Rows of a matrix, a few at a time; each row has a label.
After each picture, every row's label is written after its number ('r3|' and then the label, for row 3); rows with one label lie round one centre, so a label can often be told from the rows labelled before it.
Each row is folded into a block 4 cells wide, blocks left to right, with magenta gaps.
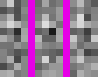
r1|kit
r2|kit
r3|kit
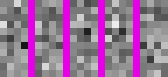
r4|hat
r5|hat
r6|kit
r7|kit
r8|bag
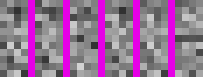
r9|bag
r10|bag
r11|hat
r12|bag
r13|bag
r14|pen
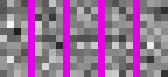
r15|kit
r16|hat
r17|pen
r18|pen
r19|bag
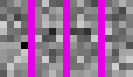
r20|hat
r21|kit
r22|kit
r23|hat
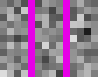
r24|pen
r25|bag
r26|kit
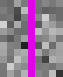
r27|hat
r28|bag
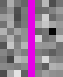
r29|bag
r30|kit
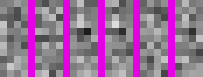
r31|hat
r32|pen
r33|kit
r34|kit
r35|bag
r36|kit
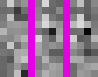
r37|bag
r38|kit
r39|kit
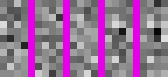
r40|hat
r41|pen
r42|bag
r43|kit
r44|kit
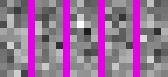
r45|bag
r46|hat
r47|kit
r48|hat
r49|kit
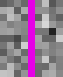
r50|pen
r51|kit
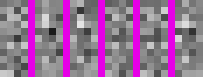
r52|pen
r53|kit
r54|kit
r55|pen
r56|pen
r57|kit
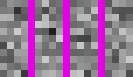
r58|bag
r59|kit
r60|pen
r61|bag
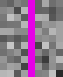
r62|pen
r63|bag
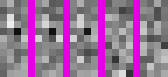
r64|kit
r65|kit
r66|kit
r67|bag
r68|hat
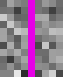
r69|bag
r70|bag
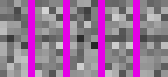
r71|hat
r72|pen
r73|hat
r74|pen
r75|pen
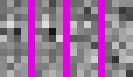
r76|kit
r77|kit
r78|hat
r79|bag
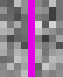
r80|hat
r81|hat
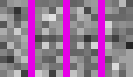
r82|bag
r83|pen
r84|pen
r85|hat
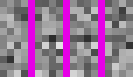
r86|bag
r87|pen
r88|pen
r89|hat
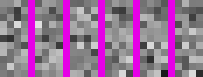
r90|hat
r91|hat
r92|pen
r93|bag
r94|bag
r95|bag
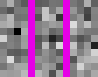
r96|kit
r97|pen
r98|hat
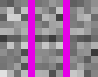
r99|pen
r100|pen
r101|pen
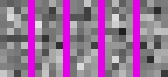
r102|pen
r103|hat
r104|hat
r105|kit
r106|bag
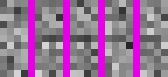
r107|bag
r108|pen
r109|pen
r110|hat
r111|pen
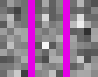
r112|bag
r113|bag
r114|kit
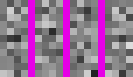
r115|pen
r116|kit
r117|bag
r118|pen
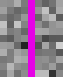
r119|hat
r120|pen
